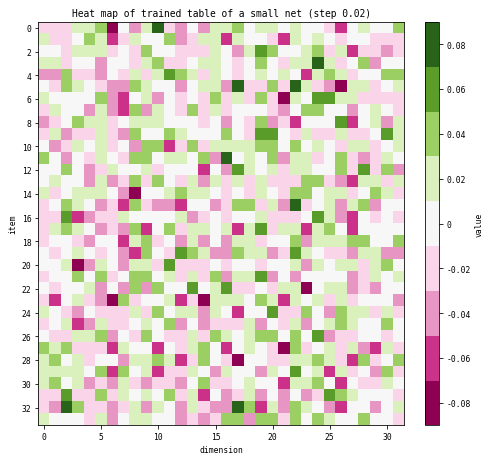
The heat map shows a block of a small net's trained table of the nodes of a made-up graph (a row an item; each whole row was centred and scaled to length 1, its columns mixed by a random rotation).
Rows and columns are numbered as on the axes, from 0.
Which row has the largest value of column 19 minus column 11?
10
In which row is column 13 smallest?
16
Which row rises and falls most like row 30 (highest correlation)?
27
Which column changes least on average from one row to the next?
18
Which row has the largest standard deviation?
32
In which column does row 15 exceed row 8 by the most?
22
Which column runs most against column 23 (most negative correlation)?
25
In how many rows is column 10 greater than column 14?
20
